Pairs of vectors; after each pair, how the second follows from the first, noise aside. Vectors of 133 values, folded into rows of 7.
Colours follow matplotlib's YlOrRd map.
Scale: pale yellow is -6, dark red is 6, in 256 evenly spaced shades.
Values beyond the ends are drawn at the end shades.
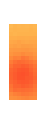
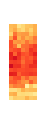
wrapped around, scaled up.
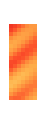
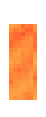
wrapped around, negated, shrunk.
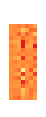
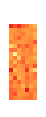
shuffled.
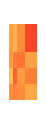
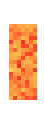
shuffled.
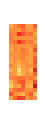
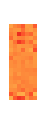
partly zeroed.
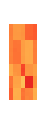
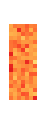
shuffled.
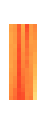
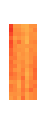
reversed, negated, shrunk.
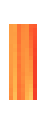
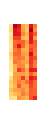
reversed, negated, scaled up.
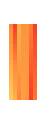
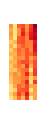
reversed, negated, scaled up.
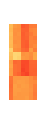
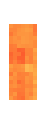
reversed, shrunk.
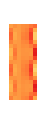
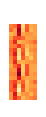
wrapped around, scaled up.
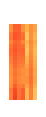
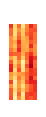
wrapped around, scaled up.
